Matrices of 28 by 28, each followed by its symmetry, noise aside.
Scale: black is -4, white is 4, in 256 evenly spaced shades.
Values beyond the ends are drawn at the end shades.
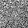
symmetric.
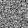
no symmetry.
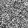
antisymmetric.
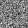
symmetric.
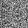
mirrored top to bottom.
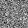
no symmetry.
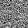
same after a half turn.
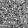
antisymmetric.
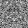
mirrored left to right.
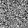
antisymmetric.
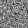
antisymmetric.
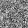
no symmetry.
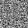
antisymmetric.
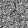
symmetric.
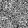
symmetric across the other diagonal.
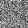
antisymmetric.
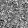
no symmetry.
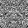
mirrored left to right.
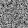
same after a half turn.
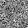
symmetric.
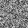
same after a half turn.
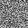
no symmetry.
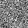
no symmetry.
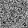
symmetric.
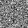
same after a half turn.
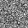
symmetric across the other diagonal.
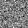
same after a half turn.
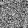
symmetric across the other diagonal.
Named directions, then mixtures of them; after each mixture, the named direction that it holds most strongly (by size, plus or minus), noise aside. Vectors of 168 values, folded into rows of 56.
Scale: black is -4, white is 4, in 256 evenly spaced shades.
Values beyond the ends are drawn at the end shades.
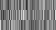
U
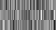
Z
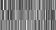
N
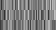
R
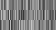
U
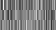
N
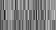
R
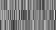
U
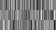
Z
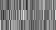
U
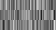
Z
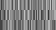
R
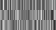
Z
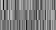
N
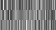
N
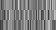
R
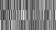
U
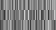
R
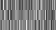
N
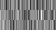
Z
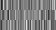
N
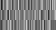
R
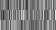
U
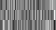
Z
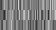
R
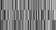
R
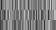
R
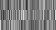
U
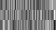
Z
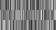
Z
